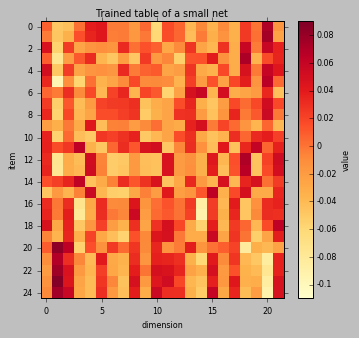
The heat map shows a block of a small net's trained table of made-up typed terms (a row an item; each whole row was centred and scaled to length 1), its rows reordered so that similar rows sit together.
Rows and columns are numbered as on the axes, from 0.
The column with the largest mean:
21
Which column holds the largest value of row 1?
20
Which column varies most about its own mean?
1
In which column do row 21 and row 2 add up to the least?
14
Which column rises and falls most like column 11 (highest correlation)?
15
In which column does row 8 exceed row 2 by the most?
17
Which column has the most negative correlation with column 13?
11
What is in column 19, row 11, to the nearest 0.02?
0.06
